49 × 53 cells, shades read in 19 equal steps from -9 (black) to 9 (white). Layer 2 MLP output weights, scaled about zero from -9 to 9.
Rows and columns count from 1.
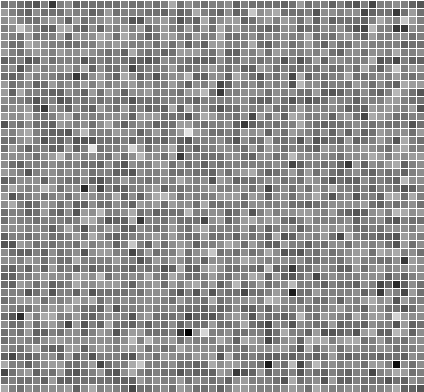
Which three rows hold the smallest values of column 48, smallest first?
37, 36, 8
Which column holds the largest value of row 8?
47
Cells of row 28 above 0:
15
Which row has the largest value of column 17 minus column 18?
28
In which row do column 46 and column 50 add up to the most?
9
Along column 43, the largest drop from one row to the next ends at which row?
30
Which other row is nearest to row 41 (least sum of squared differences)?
13
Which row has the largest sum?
43
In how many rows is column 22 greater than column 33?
23
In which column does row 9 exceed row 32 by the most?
11
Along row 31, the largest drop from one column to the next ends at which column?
18
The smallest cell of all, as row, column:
42, 24
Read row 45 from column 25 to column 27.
2 1 2
